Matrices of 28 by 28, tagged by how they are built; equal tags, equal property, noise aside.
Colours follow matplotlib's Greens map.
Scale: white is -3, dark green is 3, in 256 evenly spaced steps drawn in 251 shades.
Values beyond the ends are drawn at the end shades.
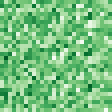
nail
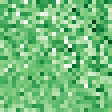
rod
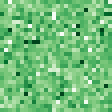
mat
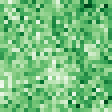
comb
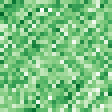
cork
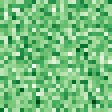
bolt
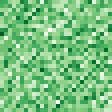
cork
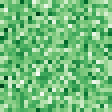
nail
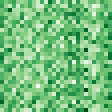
nail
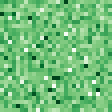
mat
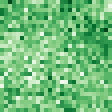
comb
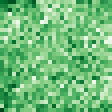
comb
